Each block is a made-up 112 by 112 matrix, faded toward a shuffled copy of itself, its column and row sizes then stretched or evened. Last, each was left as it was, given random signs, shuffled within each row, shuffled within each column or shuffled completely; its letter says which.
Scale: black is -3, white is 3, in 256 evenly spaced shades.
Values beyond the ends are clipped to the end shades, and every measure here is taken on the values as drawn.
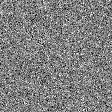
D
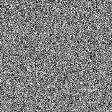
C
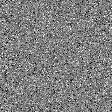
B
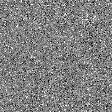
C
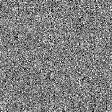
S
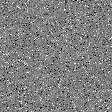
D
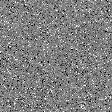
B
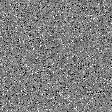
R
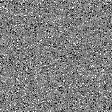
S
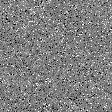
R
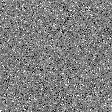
R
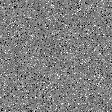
R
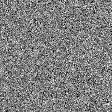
B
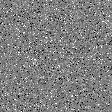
R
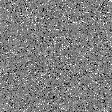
C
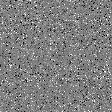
C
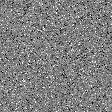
D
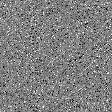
B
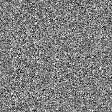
C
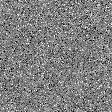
D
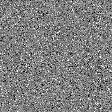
C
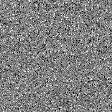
S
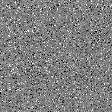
S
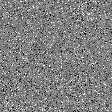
C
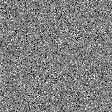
R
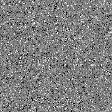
S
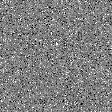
C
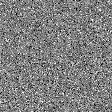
R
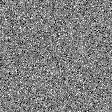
D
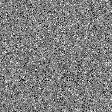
C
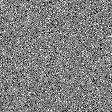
B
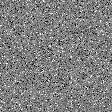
D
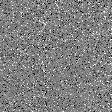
C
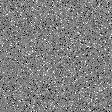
D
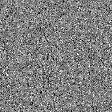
S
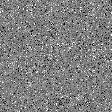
S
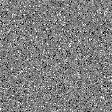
S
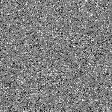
R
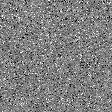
R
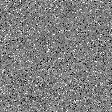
R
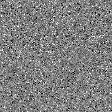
C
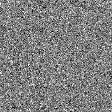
C
